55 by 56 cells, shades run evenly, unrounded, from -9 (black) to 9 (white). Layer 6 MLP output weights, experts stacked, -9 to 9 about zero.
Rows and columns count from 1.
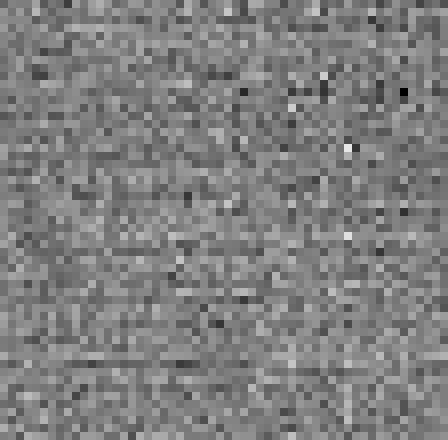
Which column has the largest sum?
33
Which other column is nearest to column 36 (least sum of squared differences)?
45
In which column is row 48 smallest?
41
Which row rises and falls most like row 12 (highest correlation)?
27
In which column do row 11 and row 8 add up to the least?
48
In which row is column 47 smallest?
3
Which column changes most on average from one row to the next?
44
